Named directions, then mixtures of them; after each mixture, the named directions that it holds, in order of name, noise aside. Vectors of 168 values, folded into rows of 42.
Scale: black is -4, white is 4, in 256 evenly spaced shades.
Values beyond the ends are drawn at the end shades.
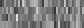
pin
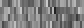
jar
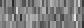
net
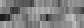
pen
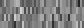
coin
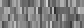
jar.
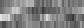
pen.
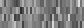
coin.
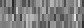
net.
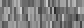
jar.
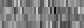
jar, pin.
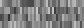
jar, pen.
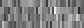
jar.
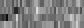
pen, pin.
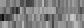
coin, pen.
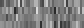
jar, pin.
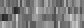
pen, pin.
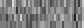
net.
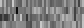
net, pen.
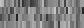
pen, pin.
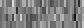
net.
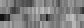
pen.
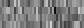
jar, pin.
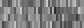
jar.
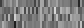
coin, jar.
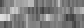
pen.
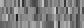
pin.
